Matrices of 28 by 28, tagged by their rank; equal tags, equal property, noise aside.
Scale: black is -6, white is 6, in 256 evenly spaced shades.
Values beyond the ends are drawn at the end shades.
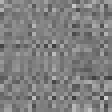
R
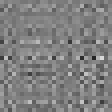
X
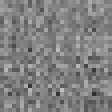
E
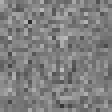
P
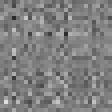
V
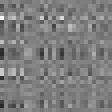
X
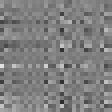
X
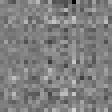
V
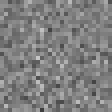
P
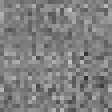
E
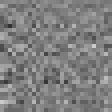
V
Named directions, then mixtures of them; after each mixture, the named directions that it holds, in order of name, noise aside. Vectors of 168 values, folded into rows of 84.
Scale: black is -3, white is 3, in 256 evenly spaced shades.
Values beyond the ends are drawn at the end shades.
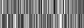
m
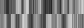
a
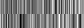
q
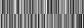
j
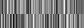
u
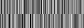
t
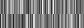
t, u.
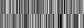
a, m, t.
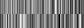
q.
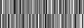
j, m.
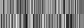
a, u.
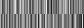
j.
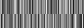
j.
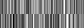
u.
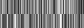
m.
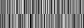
j, t.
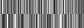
m.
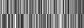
m.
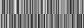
j.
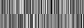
j, t, u.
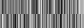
m, q.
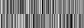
t, u.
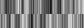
a.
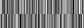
j, q.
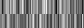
a, j, u.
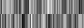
a, j, t.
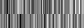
a, q, t.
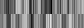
a.
